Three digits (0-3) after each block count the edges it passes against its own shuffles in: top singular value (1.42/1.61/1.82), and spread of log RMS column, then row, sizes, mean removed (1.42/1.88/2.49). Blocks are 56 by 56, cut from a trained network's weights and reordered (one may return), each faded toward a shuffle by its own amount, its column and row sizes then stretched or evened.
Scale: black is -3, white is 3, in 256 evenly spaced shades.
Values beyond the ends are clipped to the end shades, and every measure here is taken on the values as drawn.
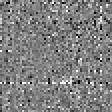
1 2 2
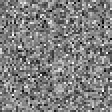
2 0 0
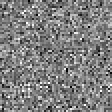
0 0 1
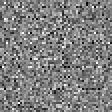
1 1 2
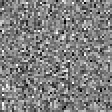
1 2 0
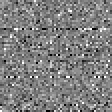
0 0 3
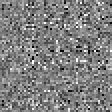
0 2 2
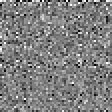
2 2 2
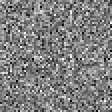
2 1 0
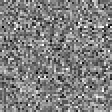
1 0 1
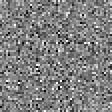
1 2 1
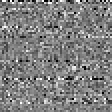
2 0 3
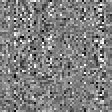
0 3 1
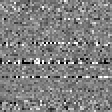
3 0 3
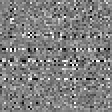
3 2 3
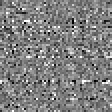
1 1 3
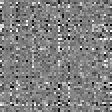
1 3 3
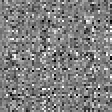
2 3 2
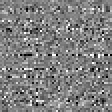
2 2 3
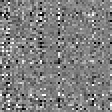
1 3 3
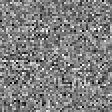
0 0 2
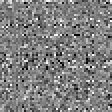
0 2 3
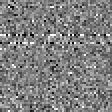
3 1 2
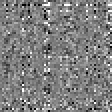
3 3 2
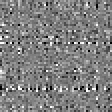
3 2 3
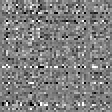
3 3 3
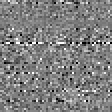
2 0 3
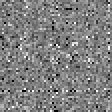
0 2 2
